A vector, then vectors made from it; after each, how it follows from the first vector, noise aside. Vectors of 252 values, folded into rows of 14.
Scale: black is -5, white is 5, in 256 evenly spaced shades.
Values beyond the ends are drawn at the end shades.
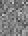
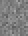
wrapped around, negated, shrunk.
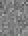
shrunk.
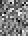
scaled up.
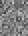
copied.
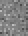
wrapped around, partly zeroed.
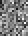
scaled up.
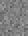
wrapped around, negated, shrunk.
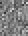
copied.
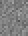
shrunk.
